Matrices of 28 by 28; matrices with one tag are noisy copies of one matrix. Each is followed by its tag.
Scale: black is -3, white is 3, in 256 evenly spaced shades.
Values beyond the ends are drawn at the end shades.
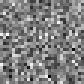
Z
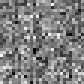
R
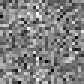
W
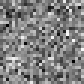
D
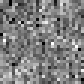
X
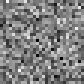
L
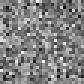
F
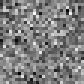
R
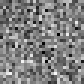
X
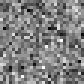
Z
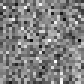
R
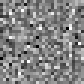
D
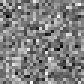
D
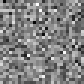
W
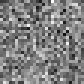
Z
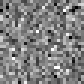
D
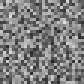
L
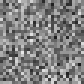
F
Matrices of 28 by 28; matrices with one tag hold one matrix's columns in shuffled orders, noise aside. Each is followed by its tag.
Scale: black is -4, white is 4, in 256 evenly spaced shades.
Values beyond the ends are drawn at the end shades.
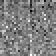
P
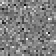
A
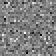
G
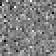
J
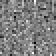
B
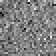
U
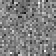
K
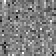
B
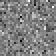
J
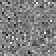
G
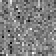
B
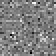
G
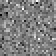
U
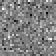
U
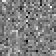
J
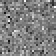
J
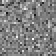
U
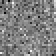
K
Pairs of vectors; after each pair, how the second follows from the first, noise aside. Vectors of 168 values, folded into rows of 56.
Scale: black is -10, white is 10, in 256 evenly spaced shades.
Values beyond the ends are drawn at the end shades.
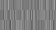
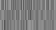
shuffled.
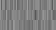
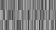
reversed, negated, scaled up.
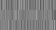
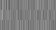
wrapped around, shrunk.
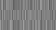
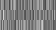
reversed, negated, scaled up.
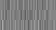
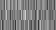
negated, scaled up.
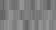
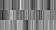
scaled up.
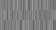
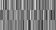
reversed, negated, scaled up.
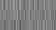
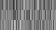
negated, scaled up.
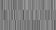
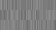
wrapped around, shrunk.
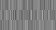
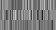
negated, scaled up.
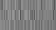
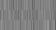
wrapped around, shrunk.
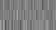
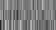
negated, scaled up.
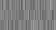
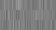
wrapped around, shrunk.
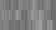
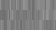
wrapped around, shrunk.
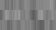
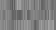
wrapped around.
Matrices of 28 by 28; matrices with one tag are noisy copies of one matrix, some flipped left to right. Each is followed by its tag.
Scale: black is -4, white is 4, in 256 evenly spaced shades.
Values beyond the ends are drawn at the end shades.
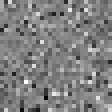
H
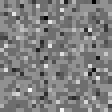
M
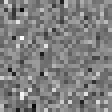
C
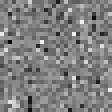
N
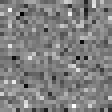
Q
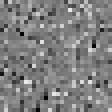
H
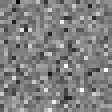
M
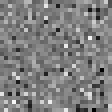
C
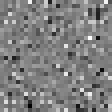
C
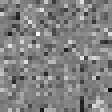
N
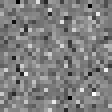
M
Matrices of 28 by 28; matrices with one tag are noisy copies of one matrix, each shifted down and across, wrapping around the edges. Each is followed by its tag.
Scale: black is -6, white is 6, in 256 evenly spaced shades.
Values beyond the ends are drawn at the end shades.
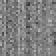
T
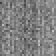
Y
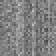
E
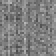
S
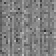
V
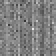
T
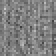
S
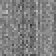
Y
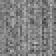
S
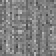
S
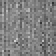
Y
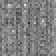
S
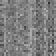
E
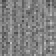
S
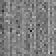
T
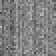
Y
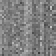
E
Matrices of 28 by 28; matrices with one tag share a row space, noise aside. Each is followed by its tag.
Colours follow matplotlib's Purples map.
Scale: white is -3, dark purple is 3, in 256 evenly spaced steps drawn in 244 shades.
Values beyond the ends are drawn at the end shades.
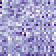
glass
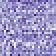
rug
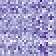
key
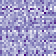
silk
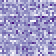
key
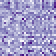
glass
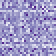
silk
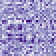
glass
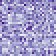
glass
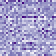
rug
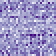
key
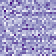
rug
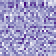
silk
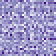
silk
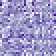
glass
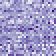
glass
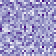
glass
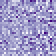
key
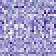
silk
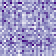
rug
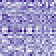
glass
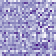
key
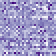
key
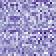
key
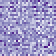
key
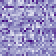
glass
